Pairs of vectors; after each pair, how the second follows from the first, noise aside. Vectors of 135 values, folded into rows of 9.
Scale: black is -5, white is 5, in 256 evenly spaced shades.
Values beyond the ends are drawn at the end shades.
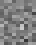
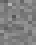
reversed, negated, shrunk.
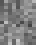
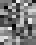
wrapped around, scaled up.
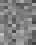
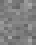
wrapped around, negated, shrunk.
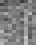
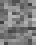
wrapped around.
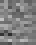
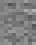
reversed, negated, shrunk.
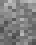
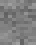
wrapped around, negated, shrunk.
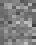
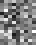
wrapped around, scaled up.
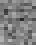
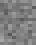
shrunk.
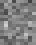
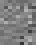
reversed, partly zeroed.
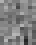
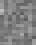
wrapped around, negated, shrunk.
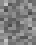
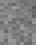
wrapped around, negated, shrunk.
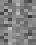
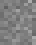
wrapped around, negated, shrunk.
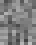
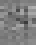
reversed, partly zeroed.
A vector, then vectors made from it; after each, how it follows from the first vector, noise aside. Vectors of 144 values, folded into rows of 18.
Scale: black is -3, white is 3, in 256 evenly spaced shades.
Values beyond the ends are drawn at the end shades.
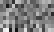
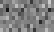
wrapped around, partly zeroed.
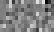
reversed, negated, partly zeroed.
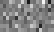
reversed, negated, partly zeroed.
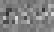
negated, partly zeroed.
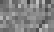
reversed, negated, shrunk.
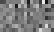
reversed, negated, partly zeroed.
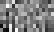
negated.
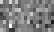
wrapped around, negated, partly zeroed.
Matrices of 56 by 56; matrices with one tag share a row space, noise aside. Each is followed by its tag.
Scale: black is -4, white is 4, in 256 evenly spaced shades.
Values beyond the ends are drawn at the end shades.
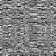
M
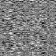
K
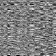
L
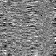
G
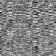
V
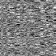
L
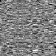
V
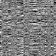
M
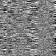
G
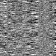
G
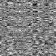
V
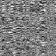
K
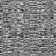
M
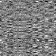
V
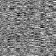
L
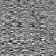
K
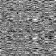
V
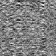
K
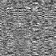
V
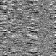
G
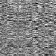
V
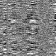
G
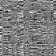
M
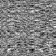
L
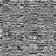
M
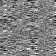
G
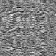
K
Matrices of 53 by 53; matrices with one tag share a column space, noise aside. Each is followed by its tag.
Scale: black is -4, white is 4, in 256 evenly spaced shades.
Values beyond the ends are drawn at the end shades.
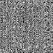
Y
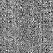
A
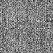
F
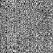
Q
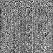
Q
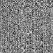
Q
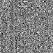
Q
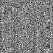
Y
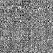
A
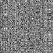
F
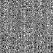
Q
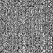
Q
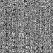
Q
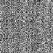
F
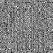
Y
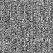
F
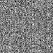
Q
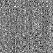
Q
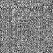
A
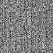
Y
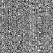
Q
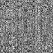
Q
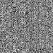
Y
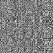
F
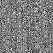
Y
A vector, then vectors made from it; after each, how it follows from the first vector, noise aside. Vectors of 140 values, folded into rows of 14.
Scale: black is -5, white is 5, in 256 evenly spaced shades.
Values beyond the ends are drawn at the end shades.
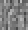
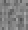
negated, shrunk.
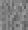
wrapped around, negated, shrunk.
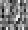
reversed, scaled up.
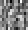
scaled up.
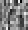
negated, scaled up.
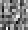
reversed, scaled up.
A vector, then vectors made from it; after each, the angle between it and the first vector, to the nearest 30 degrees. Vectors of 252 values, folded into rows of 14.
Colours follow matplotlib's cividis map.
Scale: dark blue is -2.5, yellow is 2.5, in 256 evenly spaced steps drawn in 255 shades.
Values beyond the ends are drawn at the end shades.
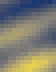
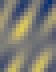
60 degrees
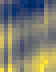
30 degrees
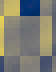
90 degrees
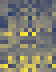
60 degrees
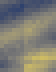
30 degrees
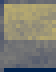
120 degrees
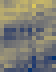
150 degrees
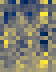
60 degrees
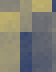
120 degrees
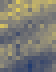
150 degrees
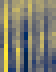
120 degrees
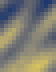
30 degrees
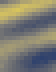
150 degrees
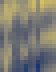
150 degrees
